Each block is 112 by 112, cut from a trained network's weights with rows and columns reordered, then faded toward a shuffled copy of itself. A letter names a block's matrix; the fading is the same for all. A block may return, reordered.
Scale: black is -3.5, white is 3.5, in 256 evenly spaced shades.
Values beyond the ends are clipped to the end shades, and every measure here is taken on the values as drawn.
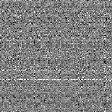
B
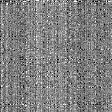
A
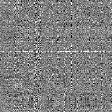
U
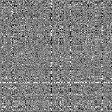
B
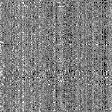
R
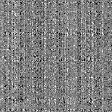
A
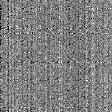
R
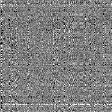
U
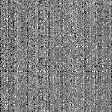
R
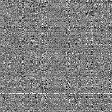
U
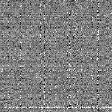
U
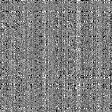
A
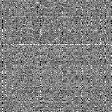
U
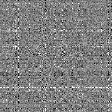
B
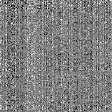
A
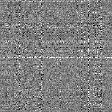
B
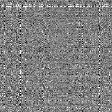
B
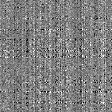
A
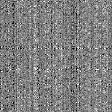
R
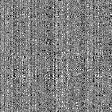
A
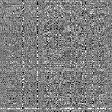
U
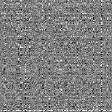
B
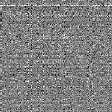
U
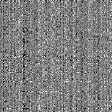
R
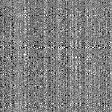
A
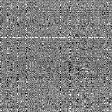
U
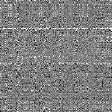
B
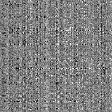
R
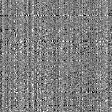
A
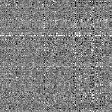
B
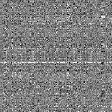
B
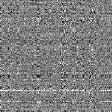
B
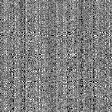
R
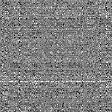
U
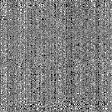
R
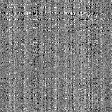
A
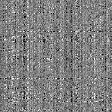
R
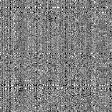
R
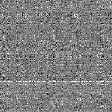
B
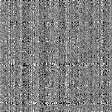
A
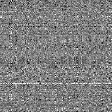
U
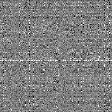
U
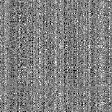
A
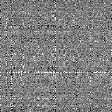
B
